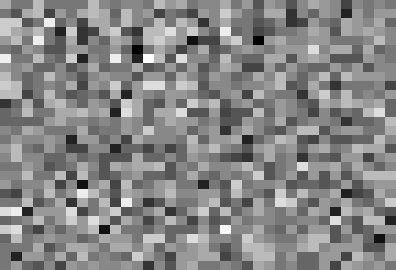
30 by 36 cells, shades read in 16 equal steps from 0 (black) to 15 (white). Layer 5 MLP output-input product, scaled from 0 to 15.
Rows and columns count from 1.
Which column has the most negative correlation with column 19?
35
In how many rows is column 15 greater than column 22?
15
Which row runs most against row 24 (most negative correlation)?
22
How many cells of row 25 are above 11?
3
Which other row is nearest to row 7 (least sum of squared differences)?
10
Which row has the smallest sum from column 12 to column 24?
18
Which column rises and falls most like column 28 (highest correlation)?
23
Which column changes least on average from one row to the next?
25
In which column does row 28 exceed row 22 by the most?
32
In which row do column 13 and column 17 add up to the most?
13
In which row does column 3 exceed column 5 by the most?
2
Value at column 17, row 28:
8
